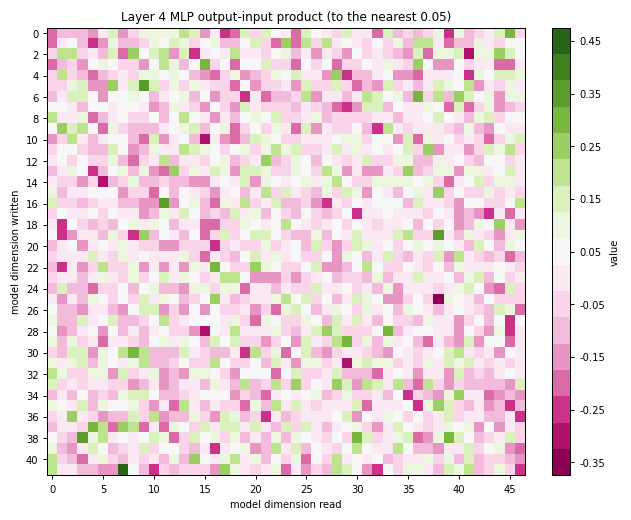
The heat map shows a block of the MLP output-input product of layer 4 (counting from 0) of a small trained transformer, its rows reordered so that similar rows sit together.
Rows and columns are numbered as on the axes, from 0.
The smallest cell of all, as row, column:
25, 38
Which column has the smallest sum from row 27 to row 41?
45
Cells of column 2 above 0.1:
6
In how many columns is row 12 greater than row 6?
19
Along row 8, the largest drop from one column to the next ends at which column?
4
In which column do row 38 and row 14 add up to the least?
12
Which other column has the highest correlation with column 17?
41
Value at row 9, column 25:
0.15
